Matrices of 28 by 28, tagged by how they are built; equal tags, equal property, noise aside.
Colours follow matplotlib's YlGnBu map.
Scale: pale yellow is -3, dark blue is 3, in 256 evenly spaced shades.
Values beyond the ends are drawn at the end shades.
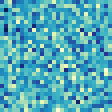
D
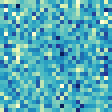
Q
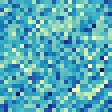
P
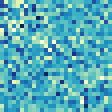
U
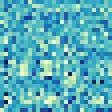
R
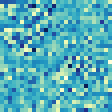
U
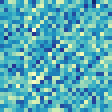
P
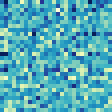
R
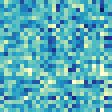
R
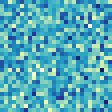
D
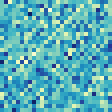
P
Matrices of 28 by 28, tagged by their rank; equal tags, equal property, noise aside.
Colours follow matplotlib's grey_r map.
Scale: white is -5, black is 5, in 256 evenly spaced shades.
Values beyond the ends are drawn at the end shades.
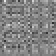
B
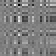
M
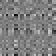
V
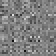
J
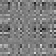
V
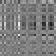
M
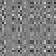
V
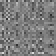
B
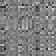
J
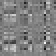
V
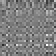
V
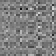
B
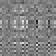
V
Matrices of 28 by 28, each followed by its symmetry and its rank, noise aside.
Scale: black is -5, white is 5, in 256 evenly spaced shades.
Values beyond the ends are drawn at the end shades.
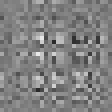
no symmetry, rank two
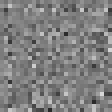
antisymmetric, rank four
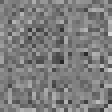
symmetric, rank four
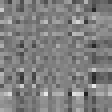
antisymmetric, rank two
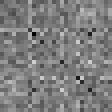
symmetric, rank three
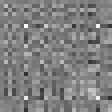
symmetric, rank two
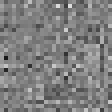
antisymmetric, rank four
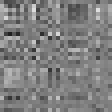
antisymmetric, rank two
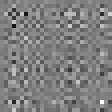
symmetric, rank two
